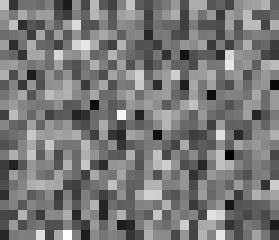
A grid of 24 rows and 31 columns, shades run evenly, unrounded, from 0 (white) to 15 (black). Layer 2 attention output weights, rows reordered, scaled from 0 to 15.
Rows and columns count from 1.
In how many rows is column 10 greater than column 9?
11
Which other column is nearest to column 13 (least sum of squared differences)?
27
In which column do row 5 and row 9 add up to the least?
9
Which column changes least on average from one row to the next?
17
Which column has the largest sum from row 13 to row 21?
22
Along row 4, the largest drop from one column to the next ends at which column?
5
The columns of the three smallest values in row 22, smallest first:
24, 25, 18
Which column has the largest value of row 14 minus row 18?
14
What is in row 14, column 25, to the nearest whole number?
2
